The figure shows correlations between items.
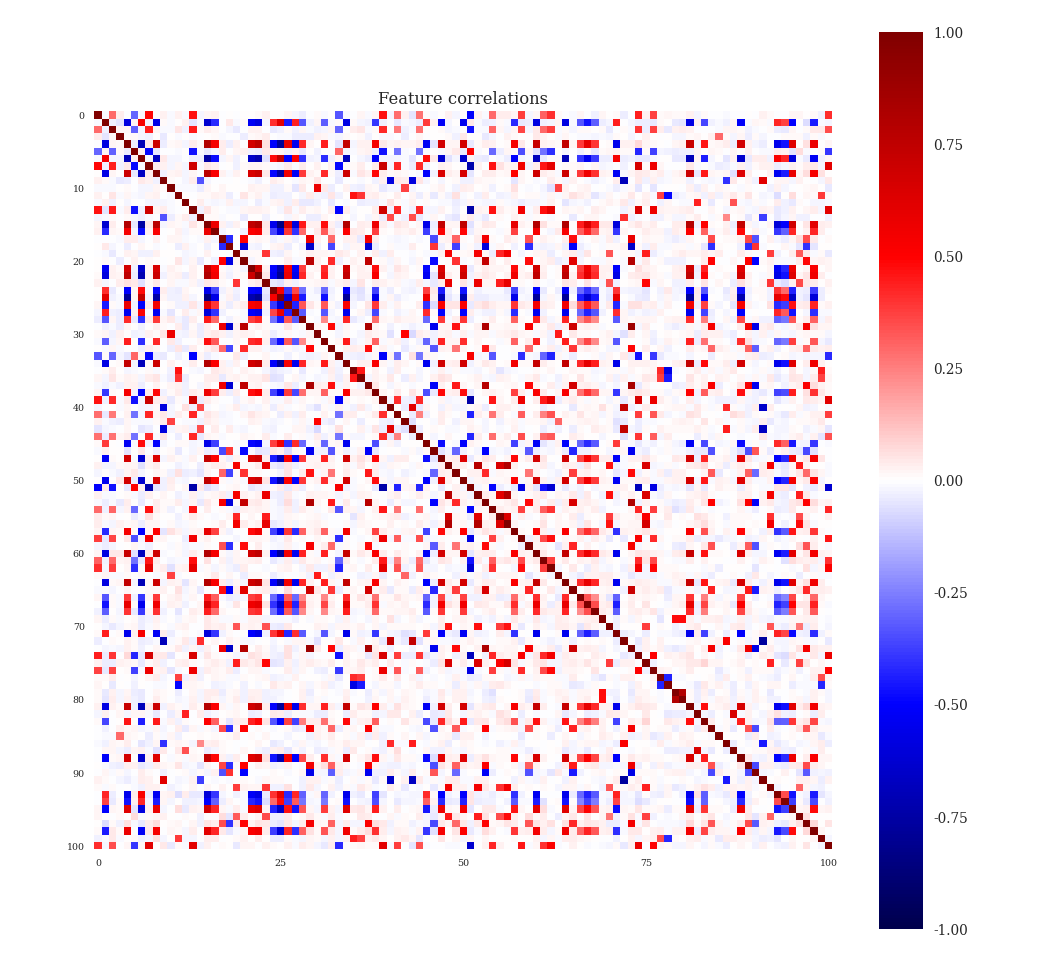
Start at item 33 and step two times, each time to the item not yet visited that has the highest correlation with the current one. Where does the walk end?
5
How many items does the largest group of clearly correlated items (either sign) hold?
33
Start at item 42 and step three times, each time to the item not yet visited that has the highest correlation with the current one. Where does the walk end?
63
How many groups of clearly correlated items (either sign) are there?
10
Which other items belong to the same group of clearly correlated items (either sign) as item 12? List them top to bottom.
82, 87
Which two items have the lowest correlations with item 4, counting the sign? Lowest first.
25, 6
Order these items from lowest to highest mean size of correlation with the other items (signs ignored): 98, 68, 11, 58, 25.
11, 58, 68, 98, 25
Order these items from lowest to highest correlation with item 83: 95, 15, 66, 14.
14, 66, 95, 15
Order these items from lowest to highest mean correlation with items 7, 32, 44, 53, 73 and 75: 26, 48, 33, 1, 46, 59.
46, 33, 1, 26, 48, 59
